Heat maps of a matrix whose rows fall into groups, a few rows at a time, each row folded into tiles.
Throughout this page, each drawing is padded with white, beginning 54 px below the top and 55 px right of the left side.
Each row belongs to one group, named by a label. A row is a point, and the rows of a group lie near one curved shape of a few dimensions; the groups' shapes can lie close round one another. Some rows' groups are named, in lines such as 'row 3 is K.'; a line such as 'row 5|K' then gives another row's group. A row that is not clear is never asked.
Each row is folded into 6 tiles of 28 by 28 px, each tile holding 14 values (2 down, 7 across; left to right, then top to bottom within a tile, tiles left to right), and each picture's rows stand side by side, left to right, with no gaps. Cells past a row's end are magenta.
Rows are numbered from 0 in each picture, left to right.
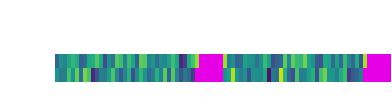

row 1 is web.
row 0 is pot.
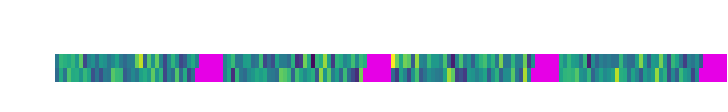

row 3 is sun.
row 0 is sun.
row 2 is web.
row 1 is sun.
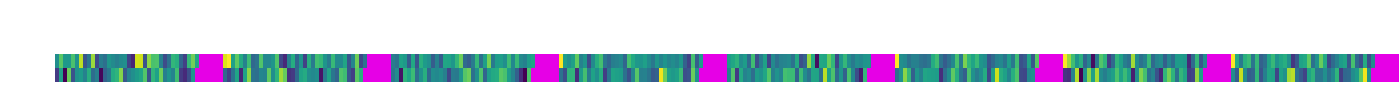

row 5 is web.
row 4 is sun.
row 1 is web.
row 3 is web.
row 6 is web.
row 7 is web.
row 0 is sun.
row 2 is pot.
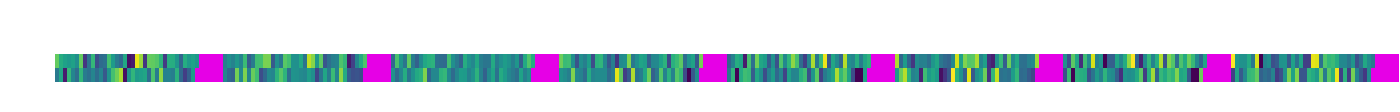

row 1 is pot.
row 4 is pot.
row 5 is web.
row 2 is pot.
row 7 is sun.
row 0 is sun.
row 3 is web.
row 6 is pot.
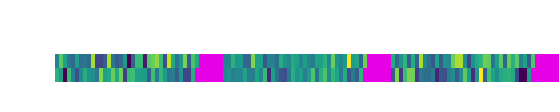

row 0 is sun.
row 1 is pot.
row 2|pot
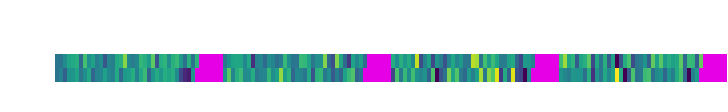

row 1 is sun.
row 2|sun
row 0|pot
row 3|web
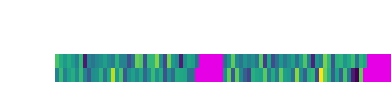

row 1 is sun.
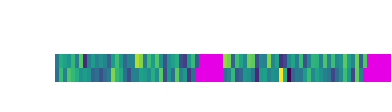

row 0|sun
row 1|web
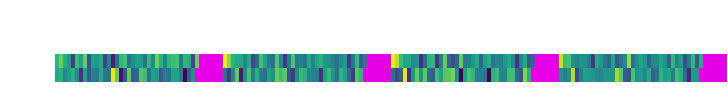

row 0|web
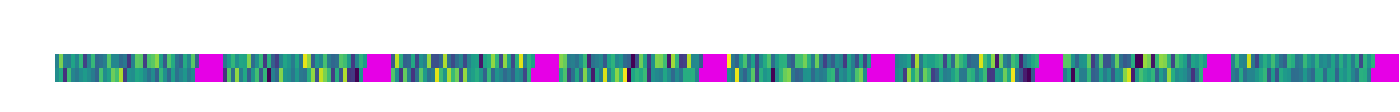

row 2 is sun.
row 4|web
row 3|sun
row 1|sun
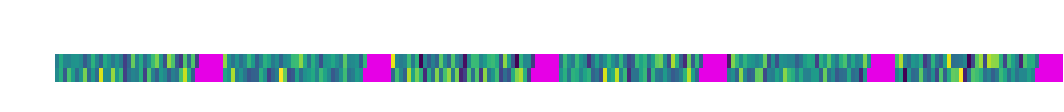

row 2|sun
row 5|sun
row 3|sun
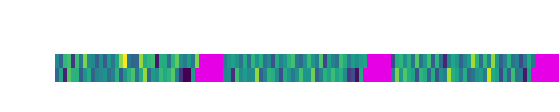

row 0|pot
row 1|pot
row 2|sun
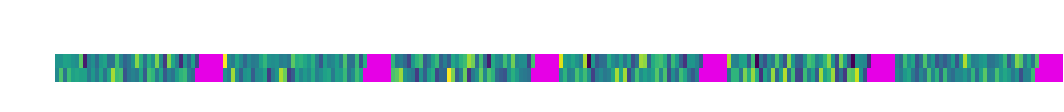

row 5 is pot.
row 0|sun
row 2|web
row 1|web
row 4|sun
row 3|sun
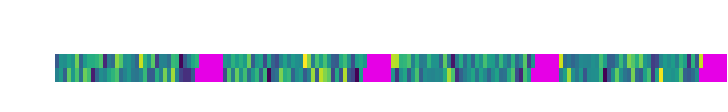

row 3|web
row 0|pot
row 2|web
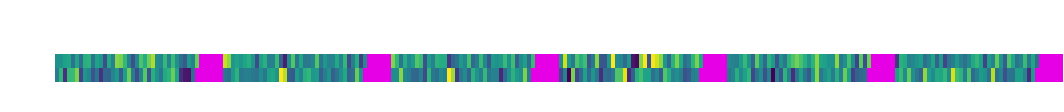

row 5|sun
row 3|sun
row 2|web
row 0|pot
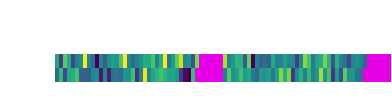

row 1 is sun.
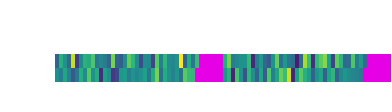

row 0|pot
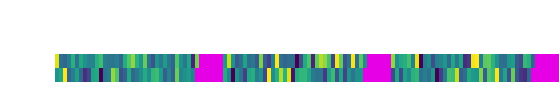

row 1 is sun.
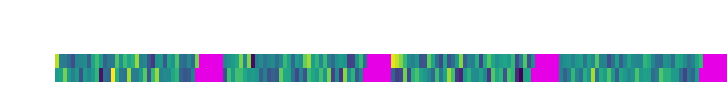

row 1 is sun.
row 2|web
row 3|pot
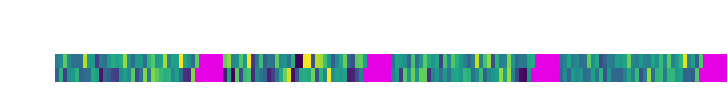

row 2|pot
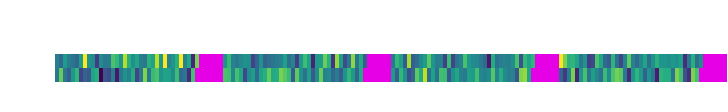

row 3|web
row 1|sun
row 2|pot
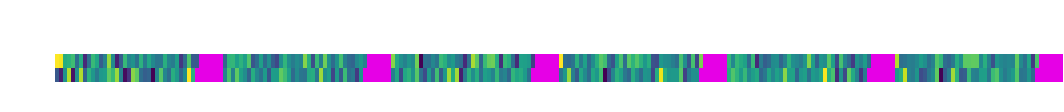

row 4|sun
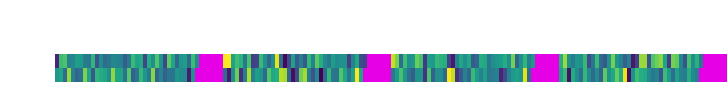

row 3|sun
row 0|sun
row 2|web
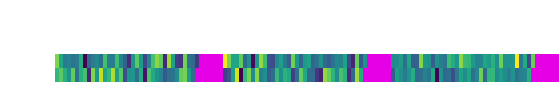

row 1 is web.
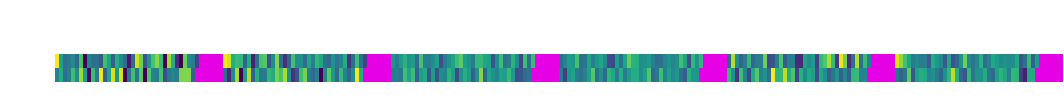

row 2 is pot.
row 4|sun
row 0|sun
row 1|web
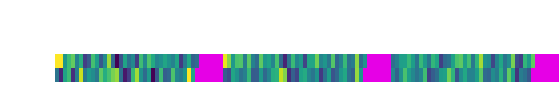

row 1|web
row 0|web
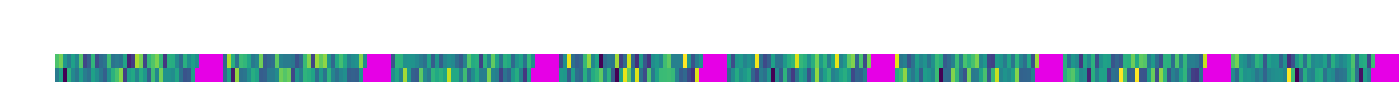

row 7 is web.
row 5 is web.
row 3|pot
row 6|web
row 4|pot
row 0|sun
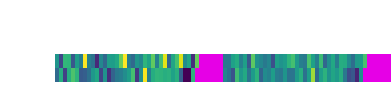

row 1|pot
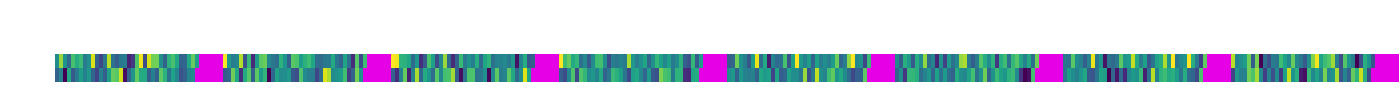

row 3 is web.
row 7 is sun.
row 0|sun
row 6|pot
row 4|pot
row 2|web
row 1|web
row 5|pot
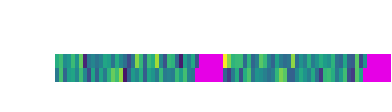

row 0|sun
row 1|web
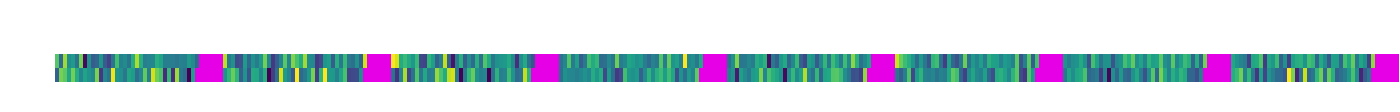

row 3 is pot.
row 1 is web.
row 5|web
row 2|web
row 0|sun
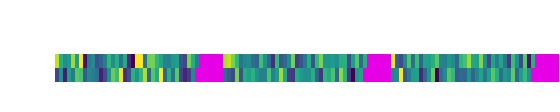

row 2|web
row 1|web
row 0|sun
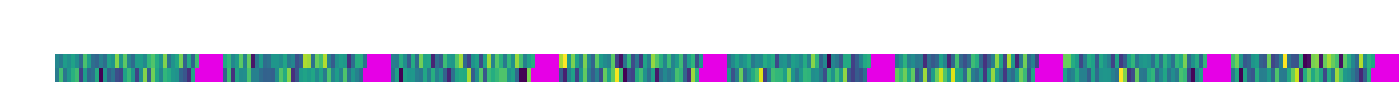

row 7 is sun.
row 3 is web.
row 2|pot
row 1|sun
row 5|sun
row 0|pot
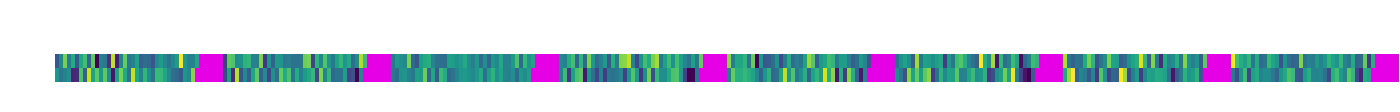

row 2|pot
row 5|pot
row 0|pot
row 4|sun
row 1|sun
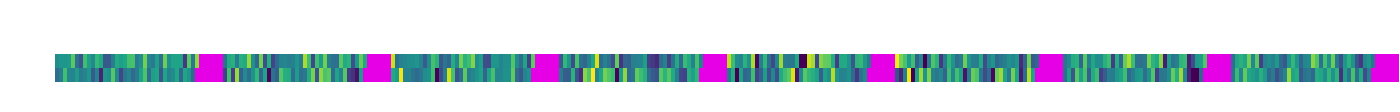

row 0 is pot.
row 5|web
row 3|pot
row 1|sun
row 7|sun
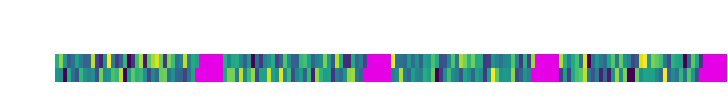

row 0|sun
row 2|web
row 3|sun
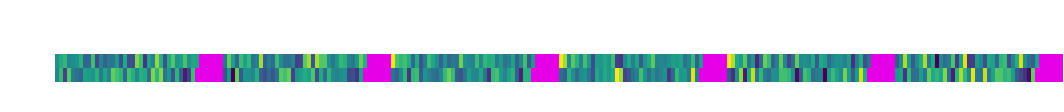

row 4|web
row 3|web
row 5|pot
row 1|sun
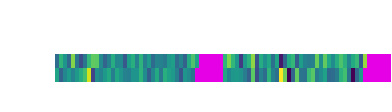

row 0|pot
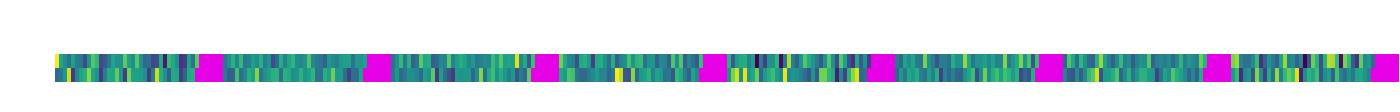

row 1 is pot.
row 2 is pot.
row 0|web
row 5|pot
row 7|sun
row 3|web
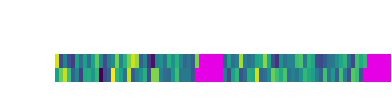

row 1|pot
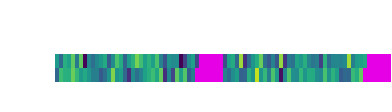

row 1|pot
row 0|sun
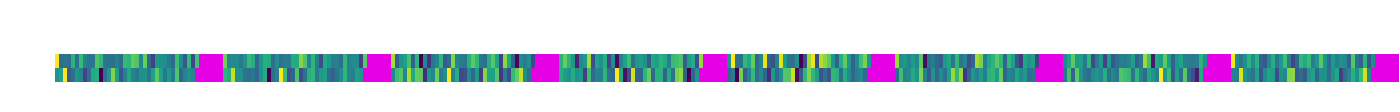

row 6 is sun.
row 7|web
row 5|sun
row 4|sun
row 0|web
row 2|sun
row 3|web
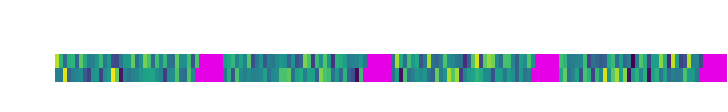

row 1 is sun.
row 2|sun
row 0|web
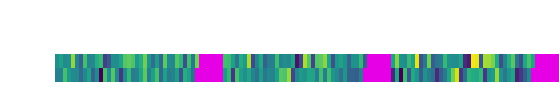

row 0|pot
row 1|sun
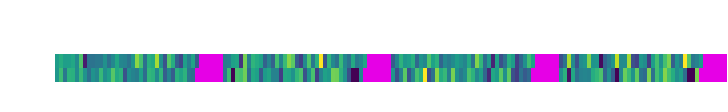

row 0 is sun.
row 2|pot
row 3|pot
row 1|pot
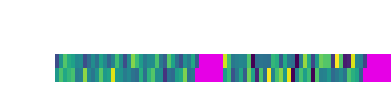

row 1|sun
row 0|sun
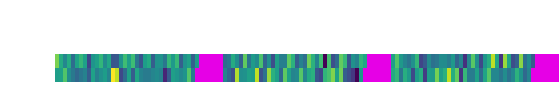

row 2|sun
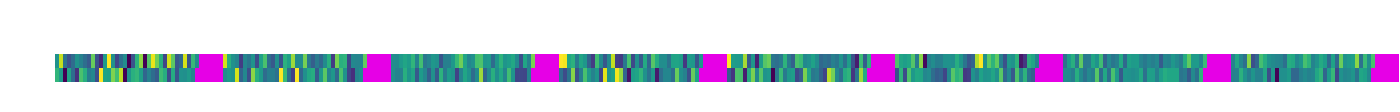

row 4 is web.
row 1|web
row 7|pot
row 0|sun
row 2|pot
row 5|sun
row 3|web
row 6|pot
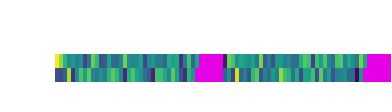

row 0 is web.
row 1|sun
